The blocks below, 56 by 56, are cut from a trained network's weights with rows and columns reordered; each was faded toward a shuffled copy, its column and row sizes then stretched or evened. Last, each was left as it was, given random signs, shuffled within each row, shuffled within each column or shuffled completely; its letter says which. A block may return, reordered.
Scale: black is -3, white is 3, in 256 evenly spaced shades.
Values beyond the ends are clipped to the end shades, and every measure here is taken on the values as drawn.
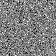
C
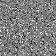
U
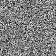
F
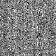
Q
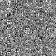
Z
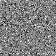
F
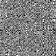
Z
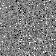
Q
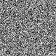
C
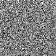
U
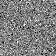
C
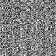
Z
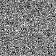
U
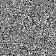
C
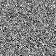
F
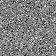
C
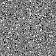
U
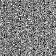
Q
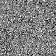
F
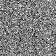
C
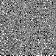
Z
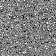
F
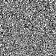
F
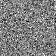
F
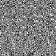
Z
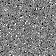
C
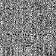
Z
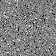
C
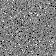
C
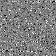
F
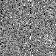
Q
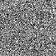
Z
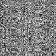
Z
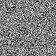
F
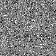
U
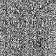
Z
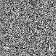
U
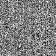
Q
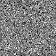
Q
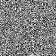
U
